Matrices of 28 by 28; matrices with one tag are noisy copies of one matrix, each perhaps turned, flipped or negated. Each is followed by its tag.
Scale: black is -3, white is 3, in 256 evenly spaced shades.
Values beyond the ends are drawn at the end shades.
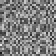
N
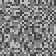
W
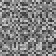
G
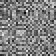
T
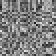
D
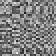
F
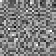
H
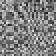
F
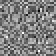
G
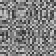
T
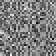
N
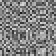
T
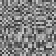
W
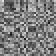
D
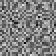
G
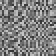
H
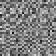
H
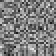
D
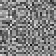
T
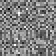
T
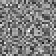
G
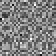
G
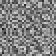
G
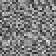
N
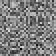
T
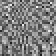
F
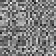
T
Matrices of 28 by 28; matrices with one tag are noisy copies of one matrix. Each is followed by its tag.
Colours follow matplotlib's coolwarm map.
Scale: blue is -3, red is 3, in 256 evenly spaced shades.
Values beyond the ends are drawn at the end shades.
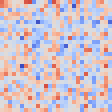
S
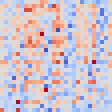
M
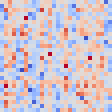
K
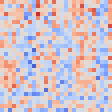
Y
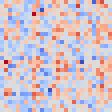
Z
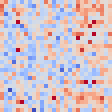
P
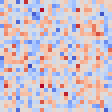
K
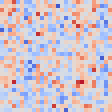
Y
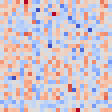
S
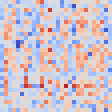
K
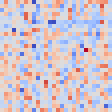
S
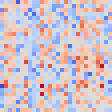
K
